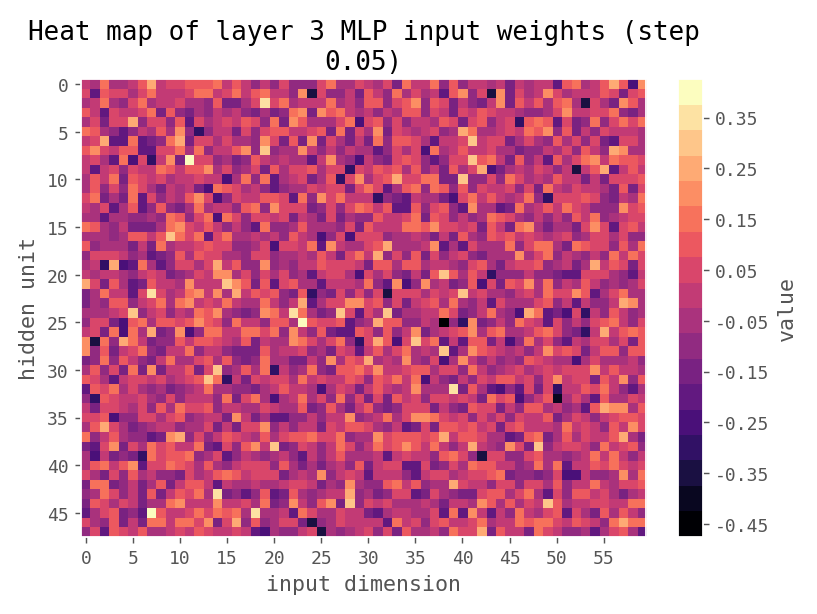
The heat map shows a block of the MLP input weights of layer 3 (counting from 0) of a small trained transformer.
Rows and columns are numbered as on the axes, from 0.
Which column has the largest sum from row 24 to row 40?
41
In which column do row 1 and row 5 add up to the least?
43
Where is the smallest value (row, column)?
25, 38
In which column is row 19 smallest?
2
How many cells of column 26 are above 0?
22
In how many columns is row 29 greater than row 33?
25
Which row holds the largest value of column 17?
7
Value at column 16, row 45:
0.15
